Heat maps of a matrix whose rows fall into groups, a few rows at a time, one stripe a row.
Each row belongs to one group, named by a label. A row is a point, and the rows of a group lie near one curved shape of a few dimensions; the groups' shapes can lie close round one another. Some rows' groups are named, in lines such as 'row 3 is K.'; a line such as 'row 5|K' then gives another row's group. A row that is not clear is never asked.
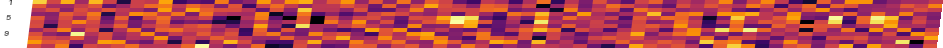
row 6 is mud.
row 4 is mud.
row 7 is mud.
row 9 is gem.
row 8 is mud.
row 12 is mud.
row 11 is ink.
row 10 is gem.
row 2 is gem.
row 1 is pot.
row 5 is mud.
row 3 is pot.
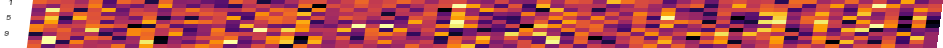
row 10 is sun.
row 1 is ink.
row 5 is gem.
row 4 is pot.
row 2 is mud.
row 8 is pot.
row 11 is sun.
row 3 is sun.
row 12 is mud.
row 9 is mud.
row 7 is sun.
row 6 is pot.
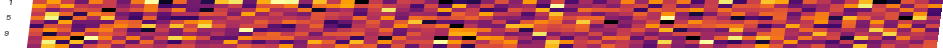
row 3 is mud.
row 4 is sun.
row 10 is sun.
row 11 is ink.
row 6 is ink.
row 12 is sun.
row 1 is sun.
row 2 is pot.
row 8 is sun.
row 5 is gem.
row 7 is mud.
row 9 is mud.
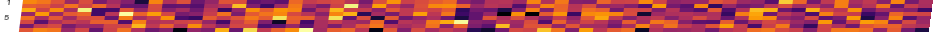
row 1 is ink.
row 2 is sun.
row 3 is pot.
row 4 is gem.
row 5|sun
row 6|mud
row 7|mud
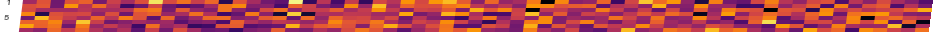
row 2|sun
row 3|gem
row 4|mud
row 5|sun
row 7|ink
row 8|mud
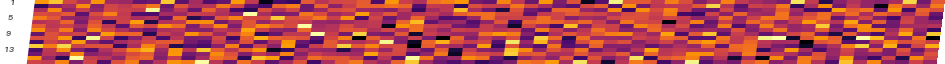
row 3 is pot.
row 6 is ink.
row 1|ink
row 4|sun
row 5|sun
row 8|sun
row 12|pot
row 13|mud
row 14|mud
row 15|gem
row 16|ink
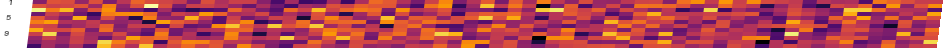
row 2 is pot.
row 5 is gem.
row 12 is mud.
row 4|mud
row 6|ink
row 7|sun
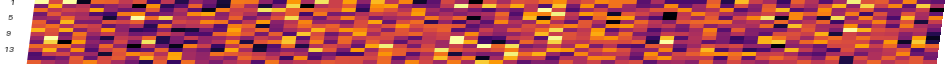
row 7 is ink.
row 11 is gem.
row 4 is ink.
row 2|gem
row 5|gem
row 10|gem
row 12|gem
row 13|ink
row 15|mud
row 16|pot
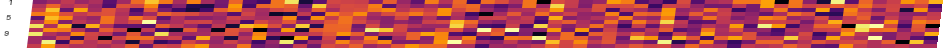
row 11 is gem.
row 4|ink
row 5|sun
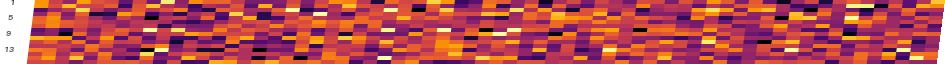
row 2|pot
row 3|mud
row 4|ink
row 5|ink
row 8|mud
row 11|ink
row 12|pot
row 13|ink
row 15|gem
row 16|sun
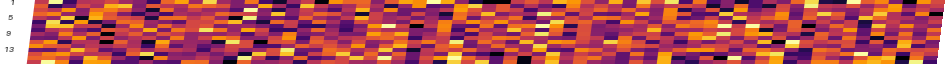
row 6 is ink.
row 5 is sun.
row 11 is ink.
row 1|ink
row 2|mud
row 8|mud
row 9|mud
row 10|mud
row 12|ink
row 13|mud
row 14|pot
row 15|sun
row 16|sun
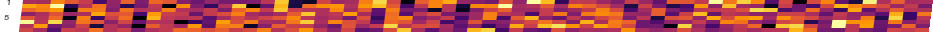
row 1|mud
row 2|gem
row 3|sun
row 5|ink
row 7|ink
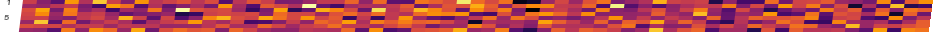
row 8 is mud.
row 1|mud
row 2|ink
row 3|gem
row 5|sun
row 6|ink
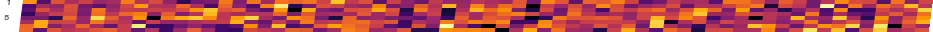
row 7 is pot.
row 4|mud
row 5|mud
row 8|mud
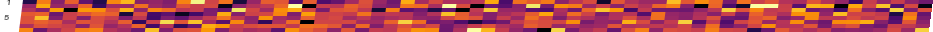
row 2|pot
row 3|sun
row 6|ink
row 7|sun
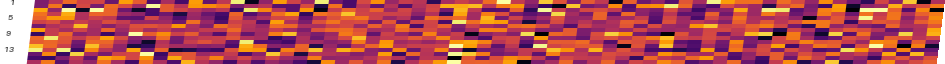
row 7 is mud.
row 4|pot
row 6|pot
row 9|gem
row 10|ink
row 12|sun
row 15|mud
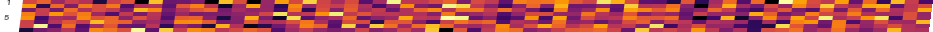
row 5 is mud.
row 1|ink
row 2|mud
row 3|pot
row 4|pot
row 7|ink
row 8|mud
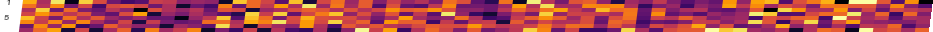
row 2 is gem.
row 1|sun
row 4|pot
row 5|gem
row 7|ink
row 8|mud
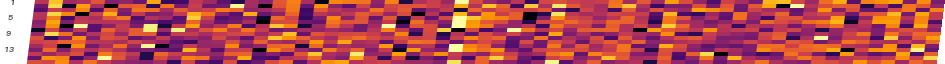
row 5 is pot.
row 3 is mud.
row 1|pot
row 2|ink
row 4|sun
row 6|pot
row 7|gem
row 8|mud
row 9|sun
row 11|gem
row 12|gem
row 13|pot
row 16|pot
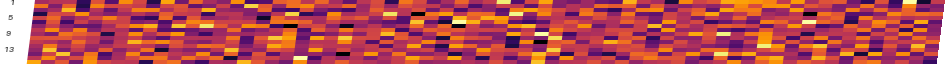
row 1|ink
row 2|sun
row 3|mud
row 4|mud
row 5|pot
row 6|pot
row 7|mud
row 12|pot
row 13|sun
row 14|mud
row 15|pot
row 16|sun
